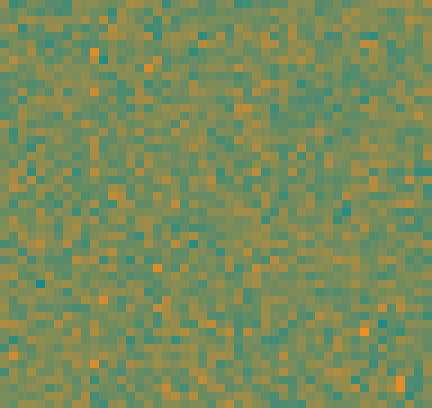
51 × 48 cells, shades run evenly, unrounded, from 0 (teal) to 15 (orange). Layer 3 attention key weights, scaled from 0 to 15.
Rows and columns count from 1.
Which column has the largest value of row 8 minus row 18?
2
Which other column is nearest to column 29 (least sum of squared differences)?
21
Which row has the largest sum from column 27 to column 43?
6
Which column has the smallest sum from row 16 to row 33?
47
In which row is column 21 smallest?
49
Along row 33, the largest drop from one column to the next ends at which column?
12
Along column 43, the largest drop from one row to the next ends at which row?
40
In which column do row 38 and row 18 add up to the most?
27
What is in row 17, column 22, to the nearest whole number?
7
